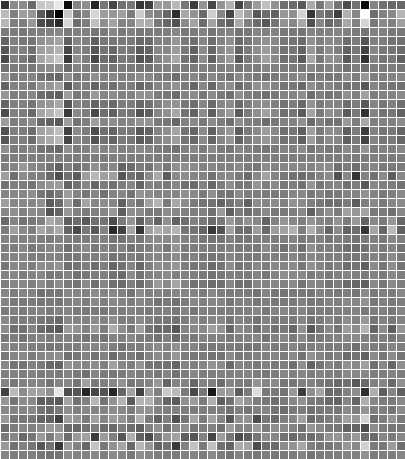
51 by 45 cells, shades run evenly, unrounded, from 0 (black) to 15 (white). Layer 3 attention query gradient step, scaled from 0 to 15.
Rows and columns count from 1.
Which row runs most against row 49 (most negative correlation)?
45
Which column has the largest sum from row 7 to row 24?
20
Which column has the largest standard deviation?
41
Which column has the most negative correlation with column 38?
21
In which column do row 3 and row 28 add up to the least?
7
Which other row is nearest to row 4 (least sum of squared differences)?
18
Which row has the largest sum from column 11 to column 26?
2
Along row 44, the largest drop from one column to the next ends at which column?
8
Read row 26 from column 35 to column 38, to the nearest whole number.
10 8 6 8
